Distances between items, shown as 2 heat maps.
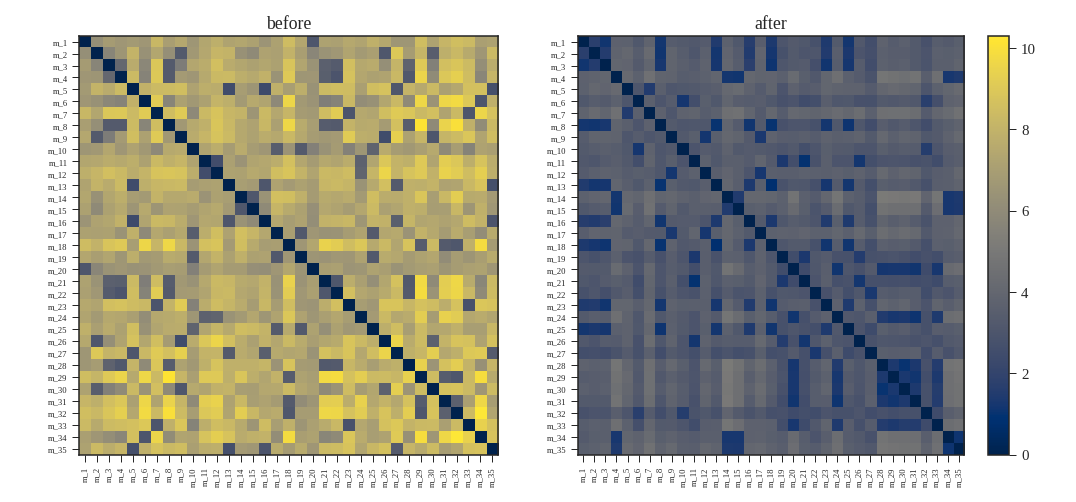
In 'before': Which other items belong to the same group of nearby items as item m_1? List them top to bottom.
m_20
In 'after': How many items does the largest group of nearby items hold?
9
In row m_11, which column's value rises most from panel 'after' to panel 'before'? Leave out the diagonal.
m_26
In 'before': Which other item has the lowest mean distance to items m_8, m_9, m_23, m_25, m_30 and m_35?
m_2
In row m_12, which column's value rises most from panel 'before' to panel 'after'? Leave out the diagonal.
m_11
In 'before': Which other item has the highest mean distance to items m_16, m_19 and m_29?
m_8
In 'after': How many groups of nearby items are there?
8
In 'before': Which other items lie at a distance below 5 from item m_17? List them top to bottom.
m_10, m_19, m_25
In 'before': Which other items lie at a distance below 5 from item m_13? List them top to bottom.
m_5, m_16, m_27, m_35
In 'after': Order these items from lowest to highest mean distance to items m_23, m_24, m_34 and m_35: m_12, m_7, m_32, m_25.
m_25, m_32, m_12, m_7
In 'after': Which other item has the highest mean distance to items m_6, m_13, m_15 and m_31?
m_7
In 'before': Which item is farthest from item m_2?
m_27
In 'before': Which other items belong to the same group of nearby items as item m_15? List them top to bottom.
m_14
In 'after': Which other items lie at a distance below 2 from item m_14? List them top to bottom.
m_4, m_15, m_34, m_35
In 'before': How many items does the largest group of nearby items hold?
6
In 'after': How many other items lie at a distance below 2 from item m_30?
6
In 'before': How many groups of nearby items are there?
10
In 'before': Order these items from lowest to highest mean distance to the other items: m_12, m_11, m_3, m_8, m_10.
m_10, m_3, m_8, m_11, m_12
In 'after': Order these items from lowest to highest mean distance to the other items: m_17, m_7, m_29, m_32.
m_32, m_29, m_17, m_7
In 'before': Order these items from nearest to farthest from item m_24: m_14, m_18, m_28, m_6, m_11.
m_11, m_6, m_14, m_28, m_18
